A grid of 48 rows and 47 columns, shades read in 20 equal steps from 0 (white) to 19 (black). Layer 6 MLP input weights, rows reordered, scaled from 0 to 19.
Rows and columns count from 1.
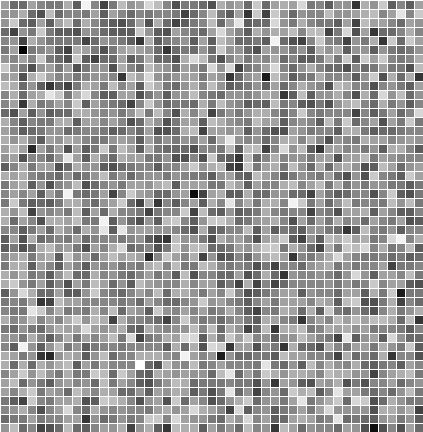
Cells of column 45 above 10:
16
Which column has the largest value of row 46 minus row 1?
10
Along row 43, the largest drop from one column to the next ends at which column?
32
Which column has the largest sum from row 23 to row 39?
29
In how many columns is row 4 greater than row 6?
21
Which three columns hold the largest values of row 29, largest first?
17, 33, 23
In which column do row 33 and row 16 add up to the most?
45
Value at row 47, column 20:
3
